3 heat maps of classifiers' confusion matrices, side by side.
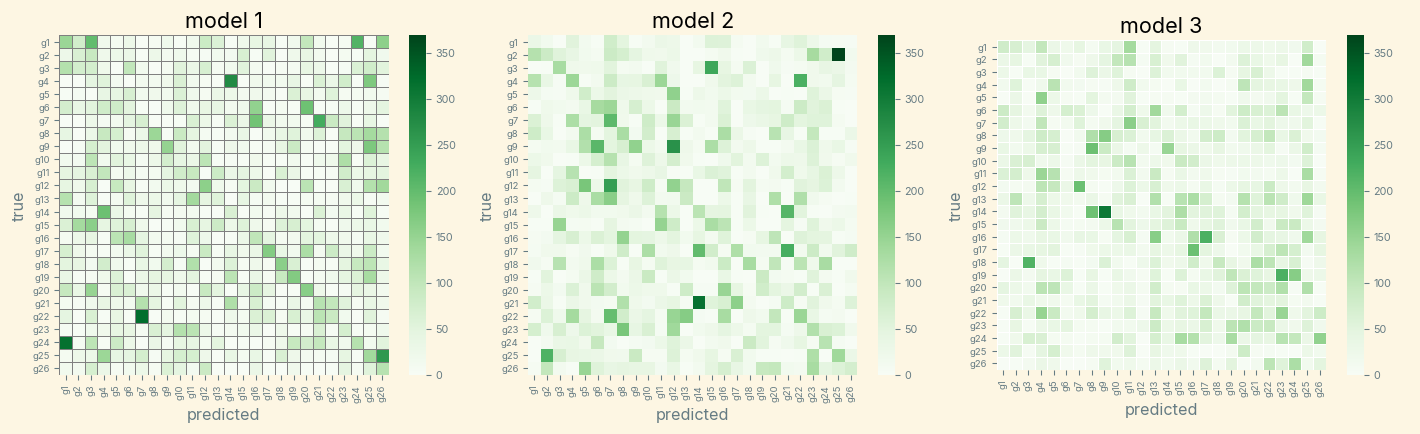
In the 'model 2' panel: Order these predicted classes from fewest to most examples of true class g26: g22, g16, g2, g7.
g22, g7, g16, g2
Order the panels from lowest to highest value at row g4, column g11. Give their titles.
model 1, model 3, model 2
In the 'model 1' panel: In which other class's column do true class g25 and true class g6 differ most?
g26
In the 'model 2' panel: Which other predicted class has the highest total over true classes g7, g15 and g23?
g12
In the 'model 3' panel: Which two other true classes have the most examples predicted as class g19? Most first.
g24, g23
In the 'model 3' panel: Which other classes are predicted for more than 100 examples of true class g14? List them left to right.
g8, g9, g15
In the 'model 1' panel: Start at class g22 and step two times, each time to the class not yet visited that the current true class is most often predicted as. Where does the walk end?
g21
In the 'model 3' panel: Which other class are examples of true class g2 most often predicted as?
g25
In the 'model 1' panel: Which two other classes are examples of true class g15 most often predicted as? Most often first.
g3, g2
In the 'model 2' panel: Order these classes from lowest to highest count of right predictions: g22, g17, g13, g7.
g13, g17, g22, g7
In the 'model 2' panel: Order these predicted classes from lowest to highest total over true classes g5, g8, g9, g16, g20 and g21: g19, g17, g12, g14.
g19, g17, g14, g12
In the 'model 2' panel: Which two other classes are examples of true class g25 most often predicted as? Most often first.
g2, g23
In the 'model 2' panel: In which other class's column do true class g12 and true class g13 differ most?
g5
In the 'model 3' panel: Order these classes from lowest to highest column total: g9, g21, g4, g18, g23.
g18, g9, g21, g23, g4
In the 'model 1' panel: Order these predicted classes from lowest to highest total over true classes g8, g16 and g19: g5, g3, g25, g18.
g3, g18, g5, g25
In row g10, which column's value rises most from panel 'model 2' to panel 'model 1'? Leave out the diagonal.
g3
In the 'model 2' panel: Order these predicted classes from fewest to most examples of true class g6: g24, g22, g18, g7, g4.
g4, g18, g24, g22, g7
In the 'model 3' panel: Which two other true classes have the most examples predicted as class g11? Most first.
g7, g1
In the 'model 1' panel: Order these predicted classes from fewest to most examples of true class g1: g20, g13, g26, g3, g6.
g6, g13, g20, g26, g3
